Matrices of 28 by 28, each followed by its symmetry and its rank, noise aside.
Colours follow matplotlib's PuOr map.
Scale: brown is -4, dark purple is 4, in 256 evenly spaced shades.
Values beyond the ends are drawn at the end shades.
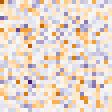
no symmetry, rank seven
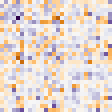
symmetric, rank six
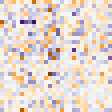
no symmetry, rank five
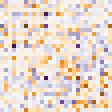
symmetric, rank six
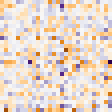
no symmetry, rank seven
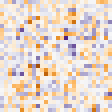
antisymmetric, rank six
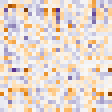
no symmetry, rank five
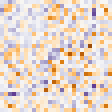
symmetric, rank seven
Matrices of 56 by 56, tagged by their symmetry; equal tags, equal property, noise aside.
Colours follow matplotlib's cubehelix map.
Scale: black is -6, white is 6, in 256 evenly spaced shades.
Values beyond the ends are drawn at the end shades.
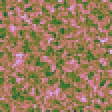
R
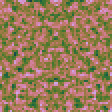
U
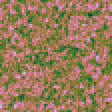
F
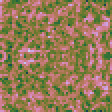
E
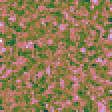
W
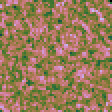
R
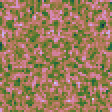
U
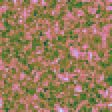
W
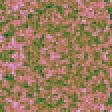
E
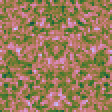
U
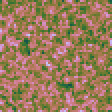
R
